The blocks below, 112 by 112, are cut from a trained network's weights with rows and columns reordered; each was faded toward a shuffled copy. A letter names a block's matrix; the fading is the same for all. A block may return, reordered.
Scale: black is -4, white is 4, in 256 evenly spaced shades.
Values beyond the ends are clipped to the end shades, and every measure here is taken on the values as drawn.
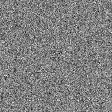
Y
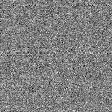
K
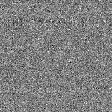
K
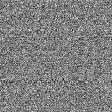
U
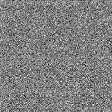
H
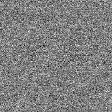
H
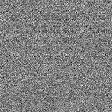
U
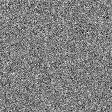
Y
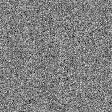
Y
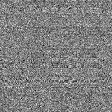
U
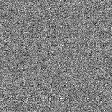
K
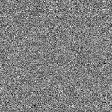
H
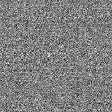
K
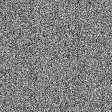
Y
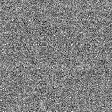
K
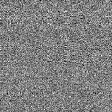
H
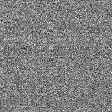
U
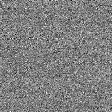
U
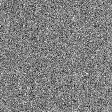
Y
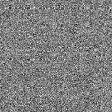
H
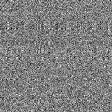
H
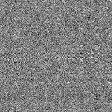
H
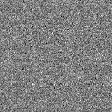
K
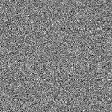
H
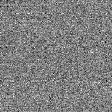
K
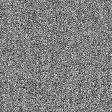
Y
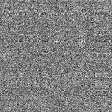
U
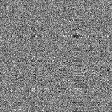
H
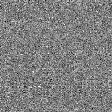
K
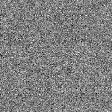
U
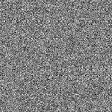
H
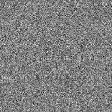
H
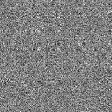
H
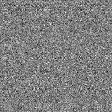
H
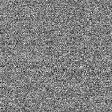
U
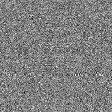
U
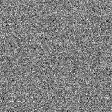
K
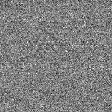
K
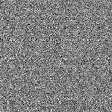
U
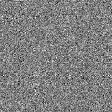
K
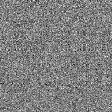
H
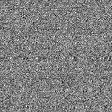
U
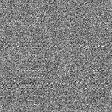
H
